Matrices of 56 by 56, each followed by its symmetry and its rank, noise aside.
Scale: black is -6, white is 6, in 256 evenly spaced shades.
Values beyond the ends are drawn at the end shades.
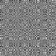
symmetric, rank three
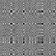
symmetric, rank one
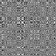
symmetric, rank two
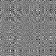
no symmetry, rank two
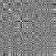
symmetric, rank three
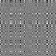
no symmetry, rank one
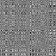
antisymmetric, rank two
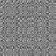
symmetric, rank three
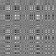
symmetric, rank one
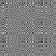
symmetric, rank two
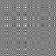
symmetric, rank one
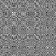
symmetric, rank three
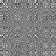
symmetric, rank three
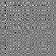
no symmetry, rank two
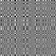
no symmetry, rank one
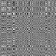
no symmetry, rank two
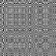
symmetric, rank two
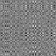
antisymmetric, rank two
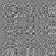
symmetric, rank three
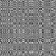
antisymmetric, rank two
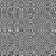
no symmetry, rank three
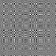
symmetric, rank one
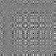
symmetric, rank two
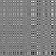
no symmetry, rank one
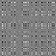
symmetric, rank one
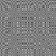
antisymmetric, rank two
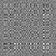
symmetric, rank one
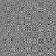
symmetric, rank three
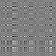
no symmetry, rank one
